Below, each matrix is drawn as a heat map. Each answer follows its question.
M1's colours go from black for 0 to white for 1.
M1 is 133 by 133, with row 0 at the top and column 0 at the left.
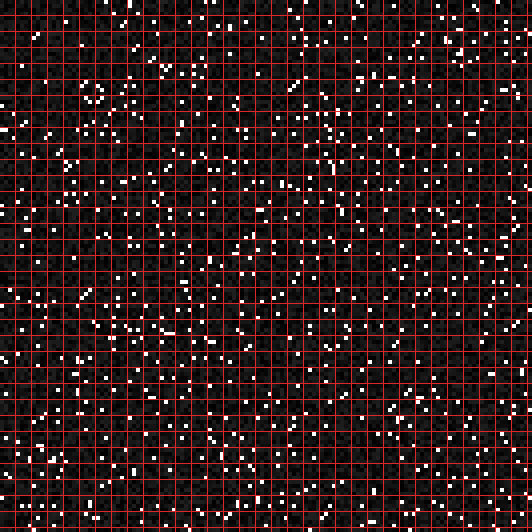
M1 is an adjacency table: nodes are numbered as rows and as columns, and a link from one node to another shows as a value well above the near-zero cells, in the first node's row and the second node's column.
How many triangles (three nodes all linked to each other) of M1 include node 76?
4
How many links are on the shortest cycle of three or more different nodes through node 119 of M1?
4
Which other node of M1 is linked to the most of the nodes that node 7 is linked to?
node 13
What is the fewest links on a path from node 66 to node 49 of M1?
5
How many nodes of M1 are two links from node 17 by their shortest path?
5
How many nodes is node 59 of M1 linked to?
9
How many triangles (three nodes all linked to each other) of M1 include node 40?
2
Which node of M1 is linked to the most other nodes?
node 126
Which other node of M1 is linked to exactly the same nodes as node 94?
node 58
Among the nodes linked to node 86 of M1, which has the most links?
node 81
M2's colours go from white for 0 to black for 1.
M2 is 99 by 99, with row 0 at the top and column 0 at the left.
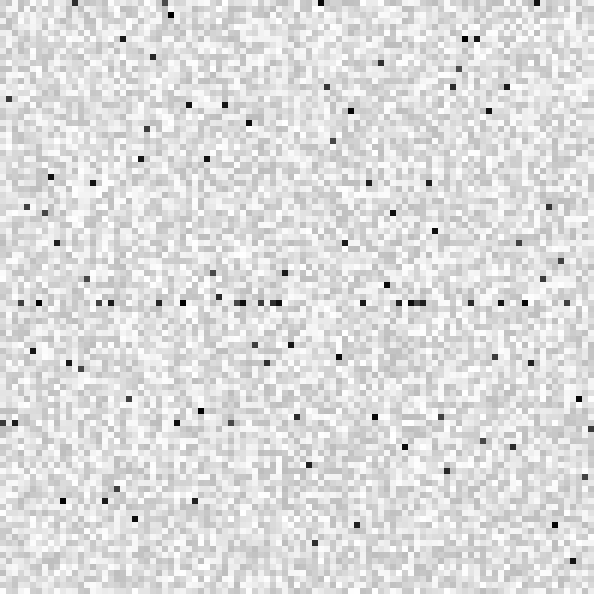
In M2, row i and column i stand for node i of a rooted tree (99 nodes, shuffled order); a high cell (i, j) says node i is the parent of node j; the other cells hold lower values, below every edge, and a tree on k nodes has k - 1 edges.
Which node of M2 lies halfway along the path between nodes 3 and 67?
78
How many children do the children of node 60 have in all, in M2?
1
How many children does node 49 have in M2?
1
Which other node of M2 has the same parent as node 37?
31
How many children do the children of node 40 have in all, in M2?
4
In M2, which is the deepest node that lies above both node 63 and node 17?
83
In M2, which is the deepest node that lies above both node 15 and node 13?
30
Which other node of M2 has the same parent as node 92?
59
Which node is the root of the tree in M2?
50
